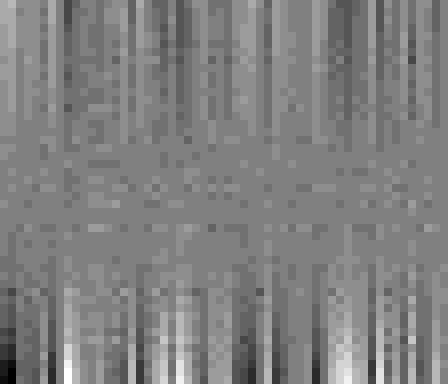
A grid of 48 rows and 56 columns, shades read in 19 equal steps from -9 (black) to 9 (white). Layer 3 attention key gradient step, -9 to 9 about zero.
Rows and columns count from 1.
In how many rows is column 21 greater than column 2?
20
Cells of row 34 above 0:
12
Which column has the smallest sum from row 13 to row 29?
9
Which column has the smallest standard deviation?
8
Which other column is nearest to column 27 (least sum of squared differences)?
29
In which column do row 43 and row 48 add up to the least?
2
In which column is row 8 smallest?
52
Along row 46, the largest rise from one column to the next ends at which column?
48
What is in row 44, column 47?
-3
